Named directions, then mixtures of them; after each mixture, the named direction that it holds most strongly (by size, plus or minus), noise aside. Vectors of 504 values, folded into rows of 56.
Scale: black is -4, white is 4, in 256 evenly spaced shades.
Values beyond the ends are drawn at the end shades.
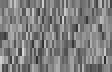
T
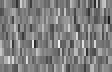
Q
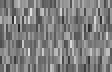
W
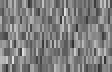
T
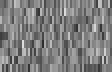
T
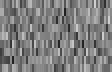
Q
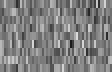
Q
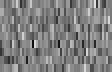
Q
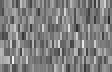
Q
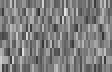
T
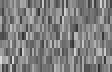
T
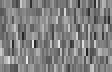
Q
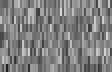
W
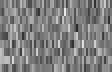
Q
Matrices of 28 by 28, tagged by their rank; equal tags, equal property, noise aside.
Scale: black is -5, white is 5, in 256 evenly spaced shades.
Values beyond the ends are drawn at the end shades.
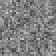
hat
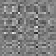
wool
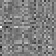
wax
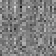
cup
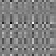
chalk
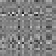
wool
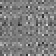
cup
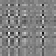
chalk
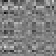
wool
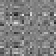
wool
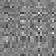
cup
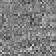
hat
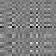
chalk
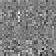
wax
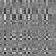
chalk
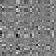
cup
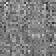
hat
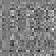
cup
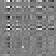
chalk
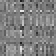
wool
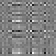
chalk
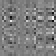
wool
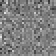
hat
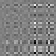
chalk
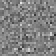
hat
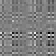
chalk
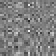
cup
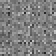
wax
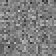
hat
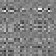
wool
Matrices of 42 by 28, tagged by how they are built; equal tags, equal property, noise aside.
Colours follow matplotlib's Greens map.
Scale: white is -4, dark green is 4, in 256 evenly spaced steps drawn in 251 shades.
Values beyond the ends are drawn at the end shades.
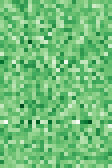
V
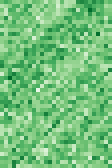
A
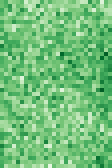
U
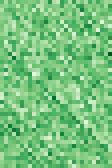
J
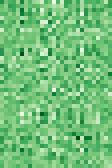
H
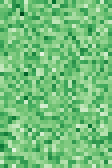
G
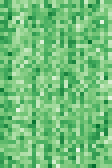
G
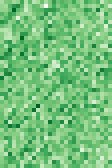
A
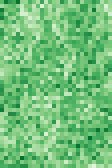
U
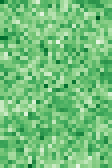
U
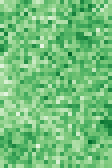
U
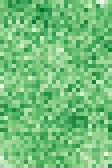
U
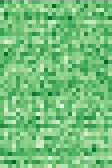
G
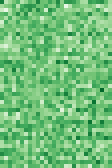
G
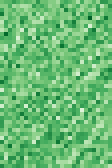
A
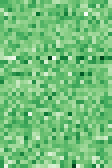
V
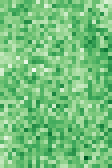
U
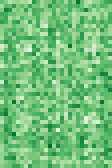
G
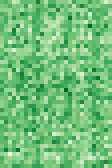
G
